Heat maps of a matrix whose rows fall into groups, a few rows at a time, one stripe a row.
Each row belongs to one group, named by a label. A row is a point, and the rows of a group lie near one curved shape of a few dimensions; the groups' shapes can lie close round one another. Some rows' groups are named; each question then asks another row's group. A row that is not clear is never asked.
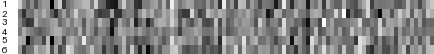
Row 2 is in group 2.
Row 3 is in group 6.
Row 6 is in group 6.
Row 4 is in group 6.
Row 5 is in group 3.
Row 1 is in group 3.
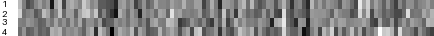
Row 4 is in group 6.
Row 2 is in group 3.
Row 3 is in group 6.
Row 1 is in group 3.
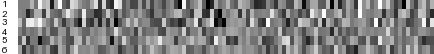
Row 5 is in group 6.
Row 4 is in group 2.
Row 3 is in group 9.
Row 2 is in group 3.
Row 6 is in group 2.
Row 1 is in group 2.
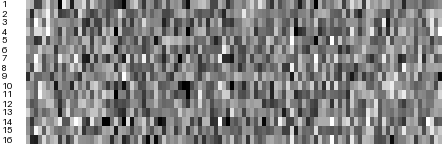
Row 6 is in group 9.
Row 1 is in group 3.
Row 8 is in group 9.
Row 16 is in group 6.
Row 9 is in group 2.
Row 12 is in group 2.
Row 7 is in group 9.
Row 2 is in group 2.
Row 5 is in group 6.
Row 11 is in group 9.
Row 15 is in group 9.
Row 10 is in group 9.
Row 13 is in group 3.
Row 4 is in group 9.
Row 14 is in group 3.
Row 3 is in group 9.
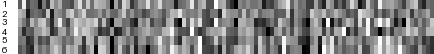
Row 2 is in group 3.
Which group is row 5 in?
6
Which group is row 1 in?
6
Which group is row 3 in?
2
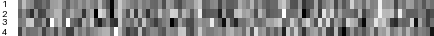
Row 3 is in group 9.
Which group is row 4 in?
2
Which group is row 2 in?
6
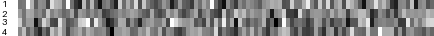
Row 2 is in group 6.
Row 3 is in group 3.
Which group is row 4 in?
6
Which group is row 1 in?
9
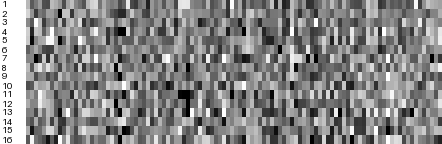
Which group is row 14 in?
2
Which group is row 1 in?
3
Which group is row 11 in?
9
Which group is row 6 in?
6
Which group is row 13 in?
2
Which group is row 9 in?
6
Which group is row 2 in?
3
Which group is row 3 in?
9
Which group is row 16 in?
6
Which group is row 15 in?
2
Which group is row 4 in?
3
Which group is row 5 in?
2
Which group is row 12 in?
9
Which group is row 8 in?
9
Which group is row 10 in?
2
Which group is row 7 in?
6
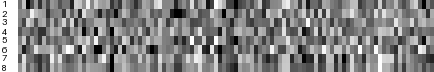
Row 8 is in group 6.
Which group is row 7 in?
6
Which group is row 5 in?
6
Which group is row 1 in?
6
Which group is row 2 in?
9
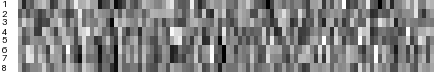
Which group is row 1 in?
2
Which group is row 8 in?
3
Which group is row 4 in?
3
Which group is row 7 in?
9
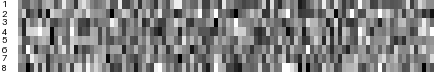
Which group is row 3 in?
2
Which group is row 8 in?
6
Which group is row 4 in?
2
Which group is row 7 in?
9
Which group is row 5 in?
2
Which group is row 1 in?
3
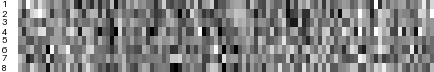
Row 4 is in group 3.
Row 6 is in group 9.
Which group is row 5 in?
6
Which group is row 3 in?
6
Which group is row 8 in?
9
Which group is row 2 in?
2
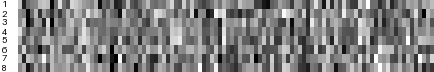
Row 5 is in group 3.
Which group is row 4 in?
3
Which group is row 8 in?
6
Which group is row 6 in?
6
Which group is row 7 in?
3
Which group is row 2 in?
6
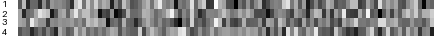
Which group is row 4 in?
2
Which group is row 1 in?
6
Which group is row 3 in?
9
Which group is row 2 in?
2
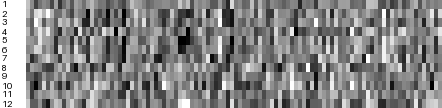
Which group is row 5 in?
9
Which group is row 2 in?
9
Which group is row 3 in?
9
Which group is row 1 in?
3
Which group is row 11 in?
3
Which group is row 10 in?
6
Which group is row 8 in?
6
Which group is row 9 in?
6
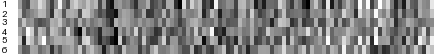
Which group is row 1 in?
2
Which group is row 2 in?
3
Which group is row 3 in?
6
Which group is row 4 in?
9
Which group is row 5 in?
3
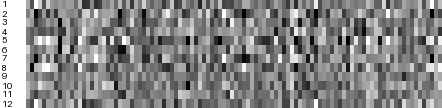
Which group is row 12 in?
9
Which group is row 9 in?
6
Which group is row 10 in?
9
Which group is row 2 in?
6
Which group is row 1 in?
9
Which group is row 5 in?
2
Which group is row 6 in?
3
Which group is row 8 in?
2
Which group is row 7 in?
6
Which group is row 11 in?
3
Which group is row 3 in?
3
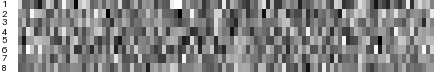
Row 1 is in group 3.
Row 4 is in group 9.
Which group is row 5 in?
2
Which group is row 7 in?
2
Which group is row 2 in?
9
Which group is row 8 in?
6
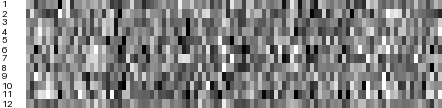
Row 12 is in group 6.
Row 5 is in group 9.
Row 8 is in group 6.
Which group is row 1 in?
3
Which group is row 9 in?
9
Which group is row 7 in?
3
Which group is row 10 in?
3
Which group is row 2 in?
6
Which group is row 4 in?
9
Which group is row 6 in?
6
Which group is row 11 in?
2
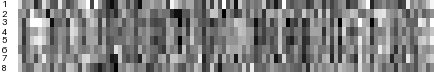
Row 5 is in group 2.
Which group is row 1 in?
3
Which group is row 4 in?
2
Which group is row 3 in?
2
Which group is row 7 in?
3
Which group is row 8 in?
3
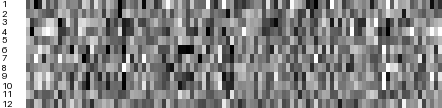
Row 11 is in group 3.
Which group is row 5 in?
3
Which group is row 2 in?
6
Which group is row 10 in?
9
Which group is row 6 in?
9
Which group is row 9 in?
9
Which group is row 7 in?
9
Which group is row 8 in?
2
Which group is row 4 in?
2
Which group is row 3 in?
2
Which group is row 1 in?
6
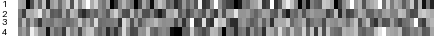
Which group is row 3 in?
6
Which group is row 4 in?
9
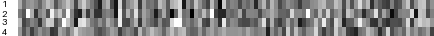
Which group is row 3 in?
3
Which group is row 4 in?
2
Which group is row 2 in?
9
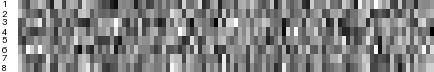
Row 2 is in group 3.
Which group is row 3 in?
2
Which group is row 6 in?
9
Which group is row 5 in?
2
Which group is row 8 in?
3
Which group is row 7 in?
3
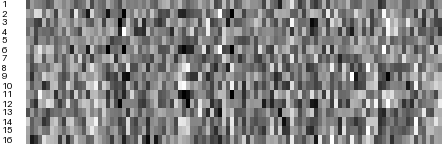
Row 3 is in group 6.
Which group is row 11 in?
9
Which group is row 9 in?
2
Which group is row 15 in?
3
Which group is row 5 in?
6
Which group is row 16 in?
6
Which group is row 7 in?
9
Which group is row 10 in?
3
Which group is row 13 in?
6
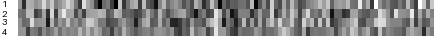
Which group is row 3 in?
9
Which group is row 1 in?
3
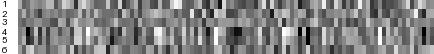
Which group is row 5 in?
6
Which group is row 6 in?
9
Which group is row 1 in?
3
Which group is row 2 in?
6
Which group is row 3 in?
2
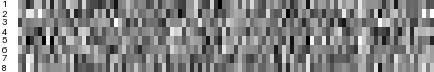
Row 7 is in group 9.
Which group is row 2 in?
9
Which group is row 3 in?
2
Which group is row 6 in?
3
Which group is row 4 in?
3
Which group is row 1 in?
3
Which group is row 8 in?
9
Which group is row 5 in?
3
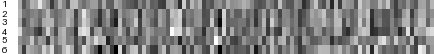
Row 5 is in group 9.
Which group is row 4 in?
3
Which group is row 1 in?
2
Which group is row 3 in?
3
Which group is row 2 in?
3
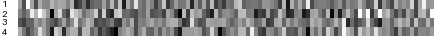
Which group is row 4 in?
3
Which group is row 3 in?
2
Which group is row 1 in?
9
